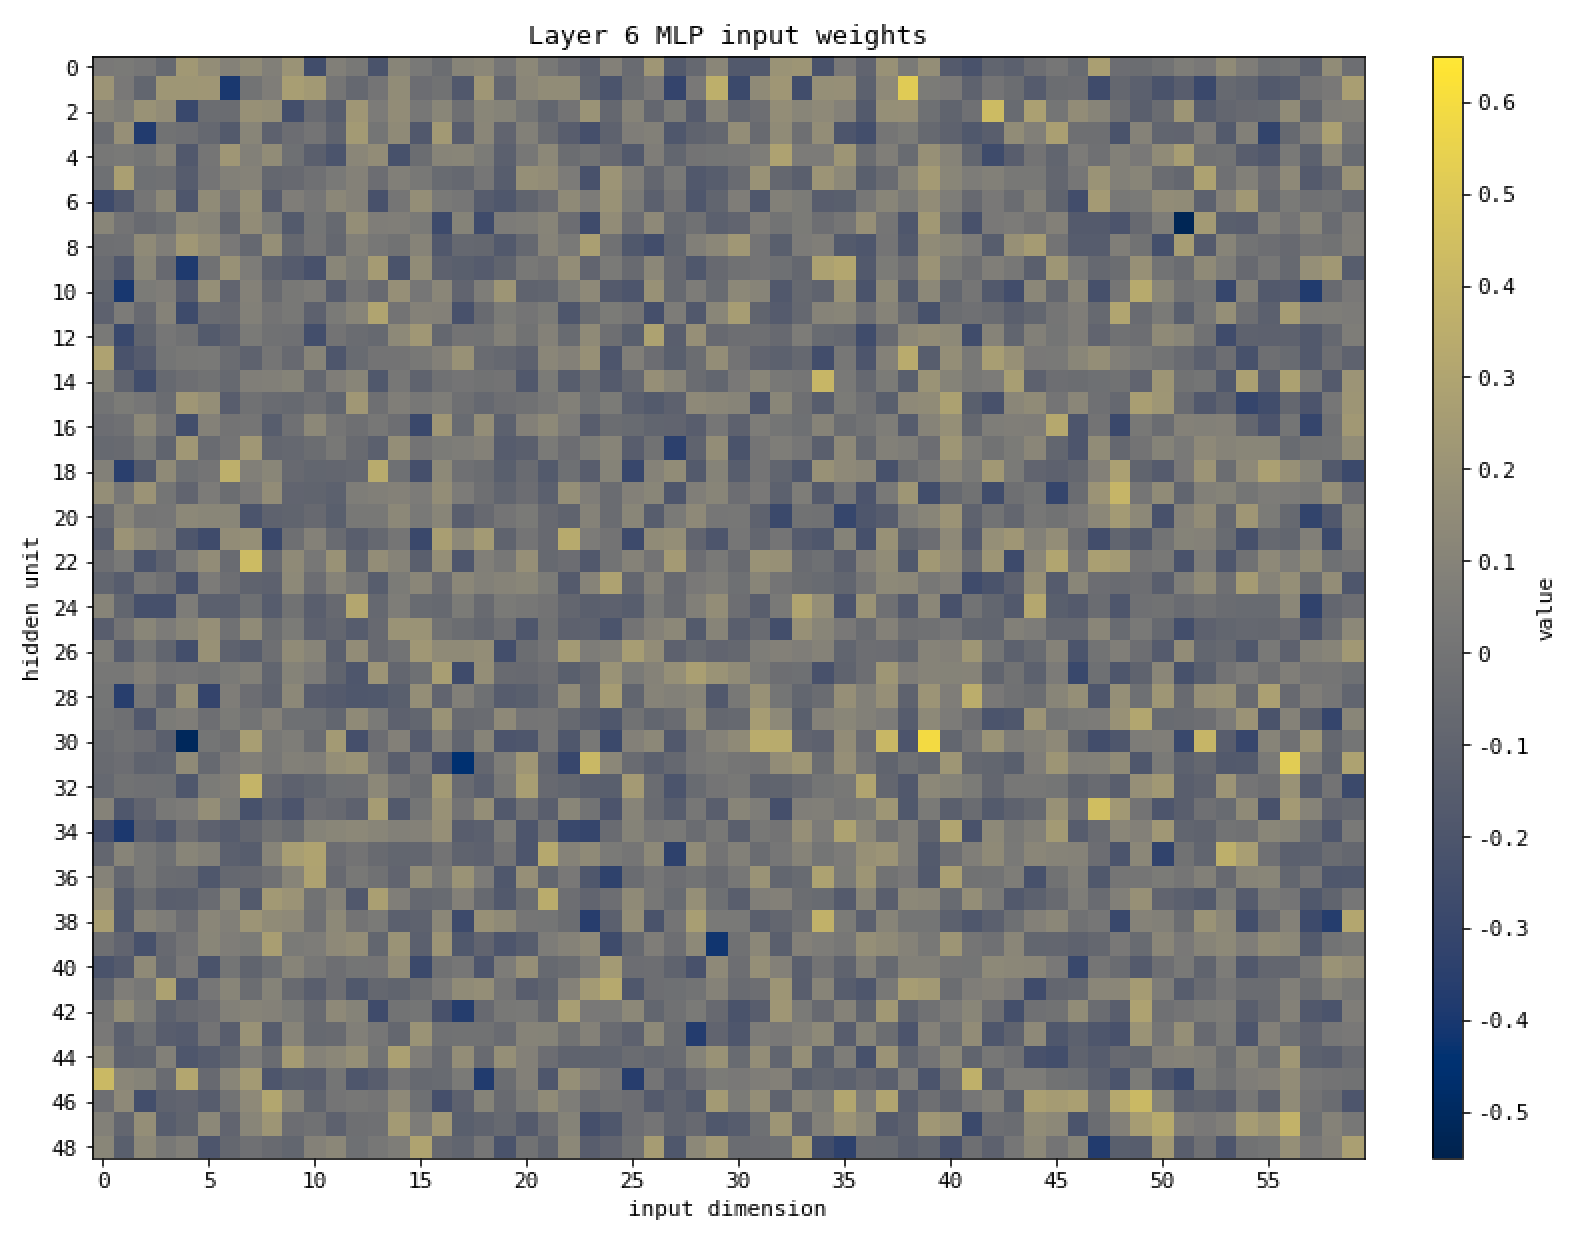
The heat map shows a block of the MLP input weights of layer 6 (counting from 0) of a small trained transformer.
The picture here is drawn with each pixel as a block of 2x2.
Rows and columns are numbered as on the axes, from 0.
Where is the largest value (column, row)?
39, 30
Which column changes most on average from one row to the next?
4
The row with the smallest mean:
24
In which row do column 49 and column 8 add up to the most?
46
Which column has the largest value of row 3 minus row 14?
58
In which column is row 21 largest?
22
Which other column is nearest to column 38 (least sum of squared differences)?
3
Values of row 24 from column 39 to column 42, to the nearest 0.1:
0.1 -0.2 0 -0.1
